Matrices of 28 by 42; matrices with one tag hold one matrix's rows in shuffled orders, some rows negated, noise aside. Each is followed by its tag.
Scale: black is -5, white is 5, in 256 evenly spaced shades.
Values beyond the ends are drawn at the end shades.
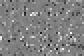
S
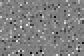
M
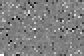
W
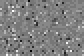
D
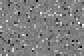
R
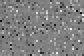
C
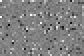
S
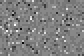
D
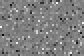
C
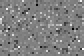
R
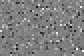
C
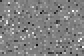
R
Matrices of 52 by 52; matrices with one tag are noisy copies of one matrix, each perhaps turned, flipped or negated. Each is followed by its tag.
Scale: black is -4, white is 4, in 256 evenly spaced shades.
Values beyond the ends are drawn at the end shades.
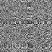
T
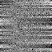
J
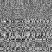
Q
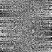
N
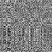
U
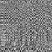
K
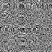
T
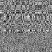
Q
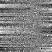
J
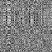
U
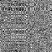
U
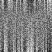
J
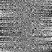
N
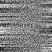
J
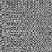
K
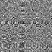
T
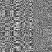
Q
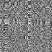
T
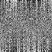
N
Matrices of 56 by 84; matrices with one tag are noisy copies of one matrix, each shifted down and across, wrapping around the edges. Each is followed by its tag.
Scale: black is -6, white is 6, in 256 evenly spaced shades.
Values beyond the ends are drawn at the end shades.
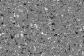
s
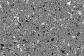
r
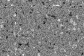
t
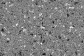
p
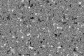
p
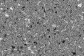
r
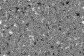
r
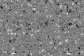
p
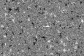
t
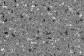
p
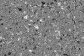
r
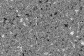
r
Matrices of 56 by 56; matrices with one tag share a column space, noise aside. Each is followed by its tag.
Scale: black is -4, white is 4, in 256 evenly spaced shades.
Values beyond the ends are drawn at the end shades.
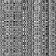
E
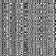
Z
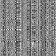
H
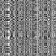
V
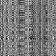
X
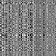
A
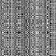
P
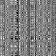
X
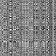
H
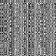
Z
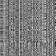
H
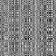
X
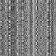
E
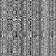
V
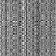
E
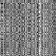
Z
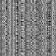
E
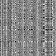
H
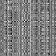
E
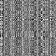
V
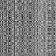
E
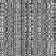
Z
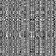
V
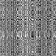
V
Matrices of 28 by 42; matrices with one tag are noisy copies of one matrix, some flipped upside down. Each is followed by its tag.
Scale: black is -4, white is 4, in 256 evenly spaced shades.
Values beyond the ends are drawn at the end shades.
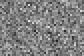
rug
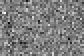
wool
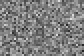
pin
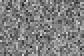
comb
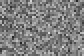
wool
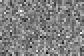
comb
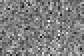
comb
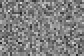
wool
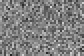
comb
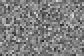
pin
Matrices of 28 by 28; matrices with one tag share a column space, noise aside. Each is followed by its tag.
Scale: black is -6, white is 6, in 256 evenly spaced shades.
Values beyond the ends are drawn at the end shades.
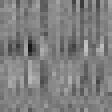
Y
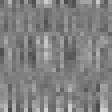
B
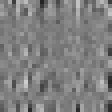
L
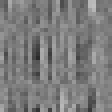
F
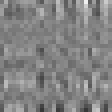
L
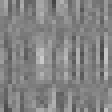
F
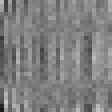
F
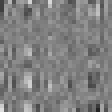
L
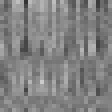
Y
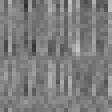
Y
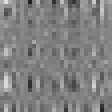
L
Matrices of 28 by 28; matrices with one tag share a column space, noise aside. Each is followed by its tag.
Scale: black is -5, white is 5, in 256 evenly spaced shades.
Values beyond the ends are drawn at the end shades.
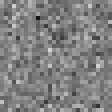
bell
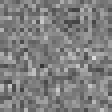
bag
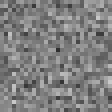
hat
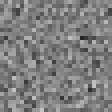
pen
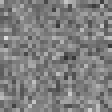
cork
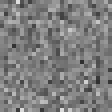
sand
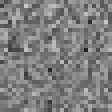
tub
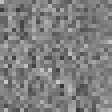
bag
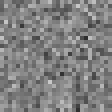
cork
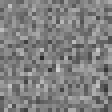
bag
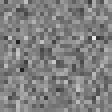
pen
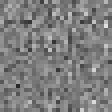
tub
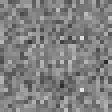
pen
